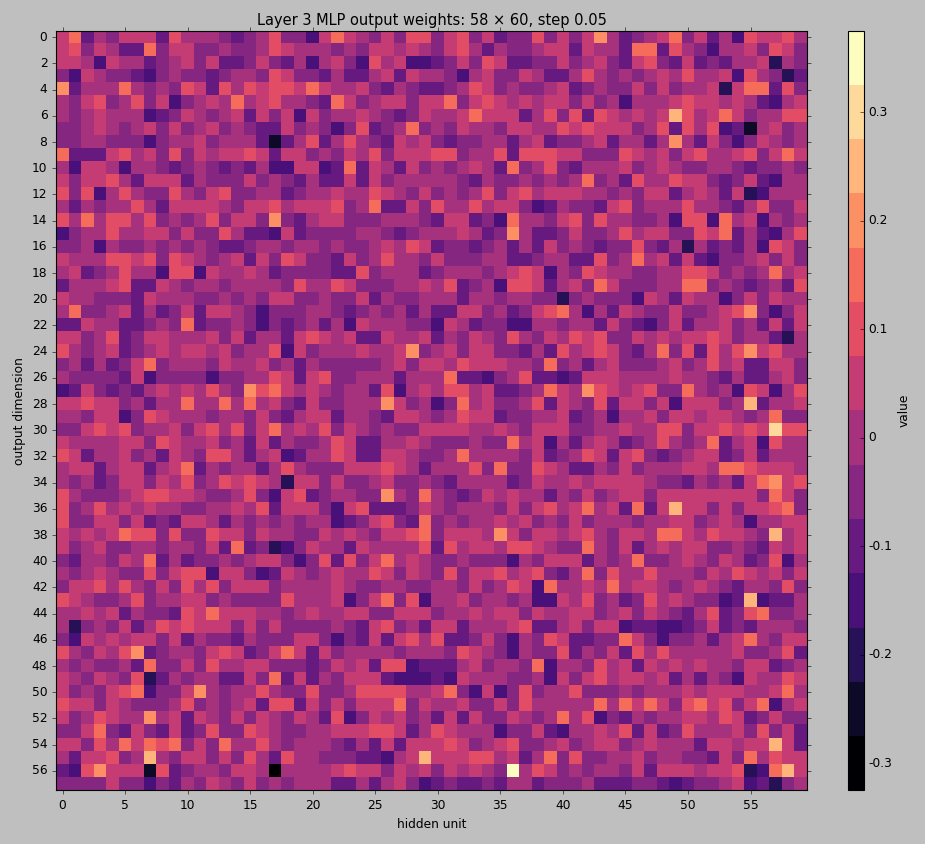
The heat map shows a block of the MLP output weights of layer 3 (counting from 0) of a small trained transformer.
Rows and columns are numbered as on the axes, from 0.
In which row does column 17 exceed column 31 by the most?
49
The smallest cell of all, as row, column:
56, 17
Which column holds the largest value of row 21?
55
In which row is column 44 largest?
42
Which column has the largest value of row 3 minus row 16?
50
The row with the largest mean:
38
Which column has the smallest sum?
1
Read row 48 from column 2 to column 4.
0 -0.05 -0.05
